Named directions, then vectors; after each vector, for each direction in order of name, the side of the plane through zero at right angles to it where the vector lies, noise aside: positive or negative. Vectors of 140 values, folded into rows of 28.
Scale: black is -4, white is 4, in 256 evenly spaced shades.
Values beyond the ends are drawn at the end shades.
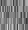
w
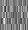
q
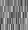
positive, negative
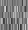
negative, negative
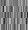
negative, positive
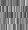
negative, positive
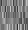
positive, positive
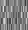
positive, negative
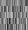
positive, negative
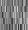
negative, negative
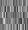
positive, positive
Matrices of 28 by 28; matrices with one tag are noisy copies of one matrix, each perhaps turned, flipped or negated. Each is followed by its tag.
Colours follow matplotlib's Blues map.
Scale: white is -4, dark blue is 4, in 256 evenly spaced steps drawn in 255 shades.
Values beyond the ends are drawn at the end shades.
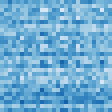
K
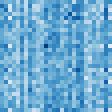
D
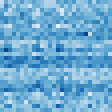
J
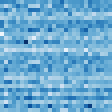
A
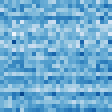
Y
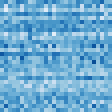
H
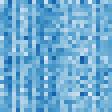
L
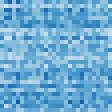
D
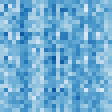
J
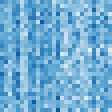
Y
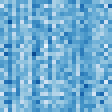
H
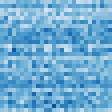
K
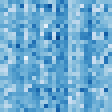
J
